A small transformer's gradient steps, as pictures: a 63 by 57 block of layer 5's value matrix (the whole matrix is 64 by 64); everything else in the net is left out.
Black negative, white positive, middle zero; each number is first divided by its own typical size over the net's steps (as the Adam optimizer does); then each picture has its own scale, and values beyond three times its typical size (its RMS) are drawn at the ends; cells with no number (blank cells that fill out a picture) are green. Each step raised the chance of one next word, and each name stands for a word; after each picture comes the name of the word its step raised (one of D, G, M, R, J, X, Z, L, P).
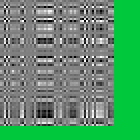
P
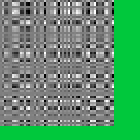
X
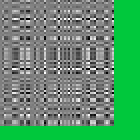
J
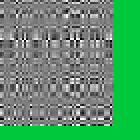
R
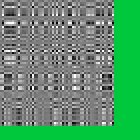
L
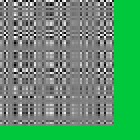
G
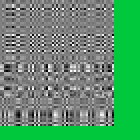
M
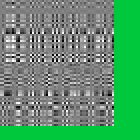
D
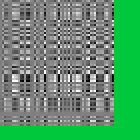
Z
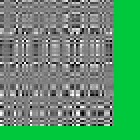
D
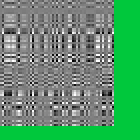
D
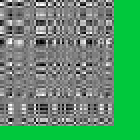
G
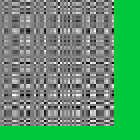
D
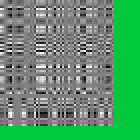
M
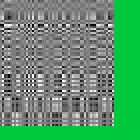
Z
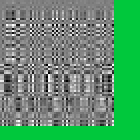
Z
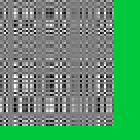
Z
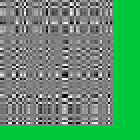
L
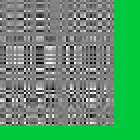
J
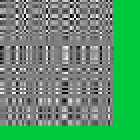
J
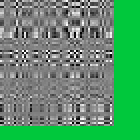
L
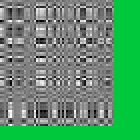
P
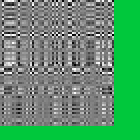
G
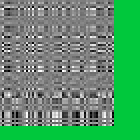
M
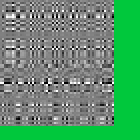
R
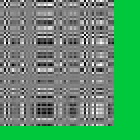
G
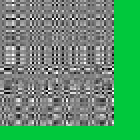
J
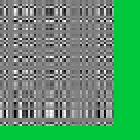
P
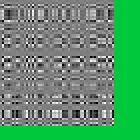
P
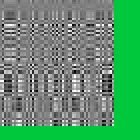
Z
